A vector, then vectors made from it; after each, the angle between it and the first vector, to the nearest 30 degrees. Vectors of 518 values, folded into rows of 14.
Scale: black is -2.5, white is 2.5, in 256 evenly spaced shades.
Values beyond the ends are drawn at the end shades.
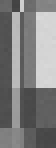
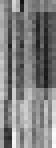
120 degrees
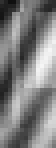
60 degrees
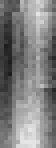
90 degrees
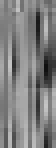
120 degrees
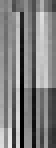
60 degrees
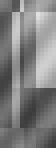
30 degrees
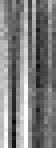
120 degrees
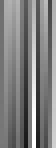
90 degrees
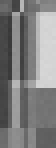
30 degrees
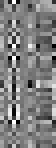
90 degrees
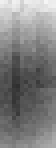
90 degrees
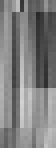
150 degrees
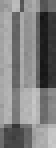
150 degrees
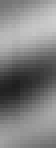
90 degrees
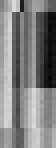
150 degrees
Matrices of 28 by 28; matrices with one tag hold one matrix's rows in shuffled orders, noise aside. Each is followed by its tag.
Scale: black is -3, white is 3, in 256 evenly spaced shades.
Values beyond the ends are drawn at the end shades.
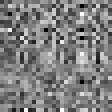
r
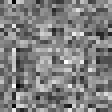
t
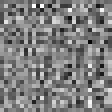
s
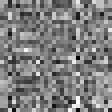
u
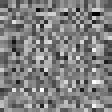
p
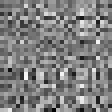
r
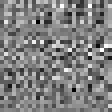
s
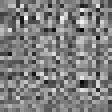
r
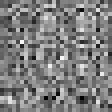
r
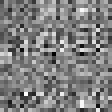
r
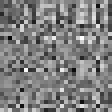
r
